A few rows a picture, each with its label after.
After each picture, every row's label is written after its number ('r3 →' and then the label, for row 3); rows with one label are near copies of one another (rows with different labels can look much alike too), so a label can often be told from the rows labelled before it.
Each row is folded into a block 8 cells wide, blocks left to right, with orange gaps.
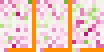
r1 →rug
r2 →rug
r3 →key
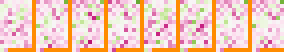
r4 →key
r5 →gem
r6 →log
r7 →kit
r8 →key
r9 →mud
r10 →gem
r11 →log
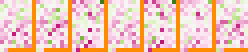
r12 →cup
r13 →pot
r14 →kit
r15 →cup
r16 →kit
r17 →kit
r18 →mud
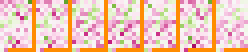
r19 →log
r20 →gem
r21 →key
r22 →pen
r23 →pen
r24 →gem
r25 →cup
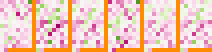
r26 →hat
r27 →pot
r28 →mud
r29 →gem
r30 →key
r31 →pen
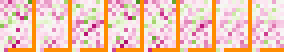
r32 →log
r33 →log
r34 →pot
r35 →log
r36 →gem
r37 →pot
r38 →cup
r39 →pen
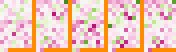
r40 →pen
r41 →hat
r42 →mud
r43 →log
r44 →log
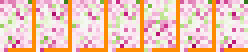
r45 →gem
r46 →hat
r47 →log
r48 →rug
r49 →pen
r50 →gem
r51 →kit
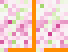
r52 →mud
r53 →pen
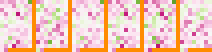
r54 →hat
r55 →mud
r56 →hat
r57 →rug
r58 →gem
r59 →key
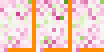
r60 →hat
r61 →log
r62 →gem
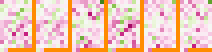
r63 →cup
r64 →mud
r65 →hat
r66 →pot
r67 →rug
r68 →rug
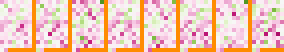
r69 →mud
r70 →pen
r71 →gem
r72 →pen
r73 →gem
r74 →cup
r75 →hat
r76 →cup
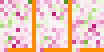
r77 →rug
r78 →hat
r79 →mud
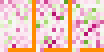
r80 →rug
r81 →log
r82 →pot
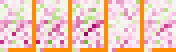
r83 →pen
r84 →mud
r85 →pot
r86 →gem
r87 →pot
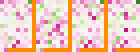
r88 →kit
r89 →mud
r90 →log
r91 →kit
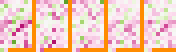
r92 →pot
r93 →kit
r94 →gem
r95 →mud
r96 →pot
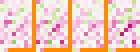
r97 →key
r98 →mud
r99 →pen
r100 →pot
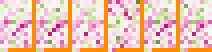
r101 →pot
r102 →pot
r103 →pen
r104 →gem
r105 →pot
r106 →pen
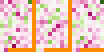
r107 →rug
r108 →pot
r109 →hat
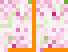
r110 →rug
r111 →hat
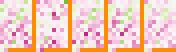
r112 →cup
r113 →kit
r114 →cup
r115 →key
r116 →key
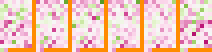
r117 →key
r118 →kit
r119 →log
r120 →hat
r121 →rug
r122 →pen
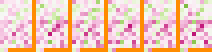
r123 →cup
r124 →pot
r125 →cup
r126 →mud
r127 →mud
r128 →pen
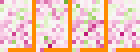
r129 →cup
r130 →gem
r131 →pen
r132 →cup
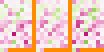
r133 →pen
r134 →key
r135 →key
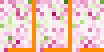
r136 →gem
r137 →hat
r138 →log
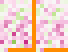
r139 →cup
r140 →mud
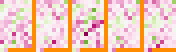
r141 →cup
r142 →log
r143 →pot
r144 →gem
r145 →gem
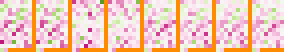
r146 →key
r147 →key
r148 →kit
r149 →gem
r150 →pot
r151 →cup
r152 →cup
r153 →pot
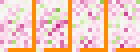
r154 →mud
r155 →pot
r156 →log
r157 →rug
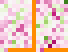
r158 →mud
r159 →gem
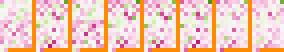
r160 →cup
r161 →log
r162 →pen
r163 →log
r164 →log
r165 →kit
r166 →kit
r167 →hat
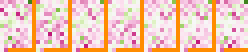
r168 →hat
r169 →cup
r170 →gem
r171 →cup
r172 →log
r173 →log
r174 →kit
